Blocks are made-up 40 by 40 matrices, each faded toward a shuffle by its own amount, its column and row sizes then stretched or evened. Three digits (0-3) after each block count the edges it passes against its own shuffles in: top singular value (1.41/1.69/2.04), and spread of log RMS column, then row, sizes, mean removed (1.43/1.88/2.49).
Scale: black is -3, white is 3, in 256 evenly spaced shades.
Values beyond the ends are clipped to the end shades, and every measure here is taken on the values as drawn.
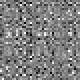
3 2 1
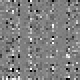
0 3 2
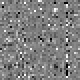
2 2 0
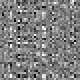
3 3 1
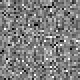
2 0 0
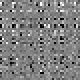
3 2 3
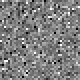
0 1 0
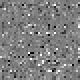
0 1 2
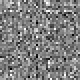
1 2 0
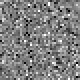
0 1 0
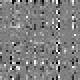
3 3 2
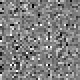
0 2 1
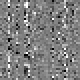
1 3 0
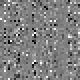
0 3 2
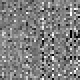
2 3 0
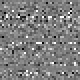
1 0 3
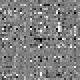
1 3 3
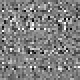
1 1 3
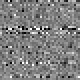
2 0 3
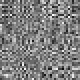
3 1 2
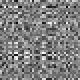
3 1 3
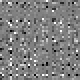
2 3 2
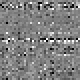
2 2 3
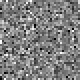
1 1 0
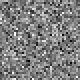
1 0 0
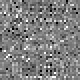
2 1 0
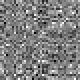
3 1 1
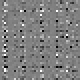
2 3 2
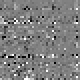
1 2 3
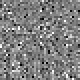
1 1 0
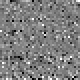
0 0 2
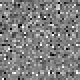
1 0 1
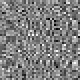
3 0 1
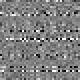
3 0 3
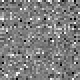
1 1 1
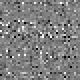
0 1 2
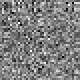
2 1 0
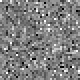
0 0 0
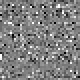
0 0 2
